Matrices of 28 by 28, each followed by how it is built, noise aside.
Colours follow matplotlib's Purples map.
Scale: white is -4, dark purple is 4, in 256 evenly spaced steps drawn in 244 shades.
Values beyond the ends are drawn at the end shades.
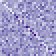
diagonal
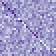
diagonal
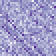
Toeplitz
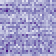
blocks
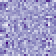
low rank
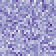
noise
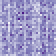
blocks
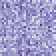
blocks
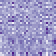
low rank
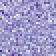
noise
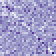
diagonal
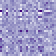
low rank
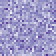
noise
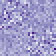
block diagonal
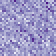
Toeplitz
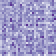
blocks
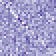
diagonal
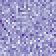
noise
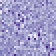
block diagonal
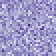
noise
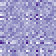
low rank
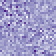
block diagonal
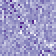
block diagonal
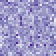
low rank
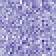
repeating rows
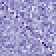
diagonal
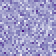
noise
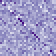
diagonal
